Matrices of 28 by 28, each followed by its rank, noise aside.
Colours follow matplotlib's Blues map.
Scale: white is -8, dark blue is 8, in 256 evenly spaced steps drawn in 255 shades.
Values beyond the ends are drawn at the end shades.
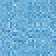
five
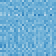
three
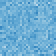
five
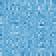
five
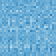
four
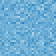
four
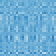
two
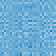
three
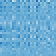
two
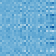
two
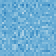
four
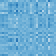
two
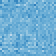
four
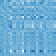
two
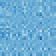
four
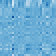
two
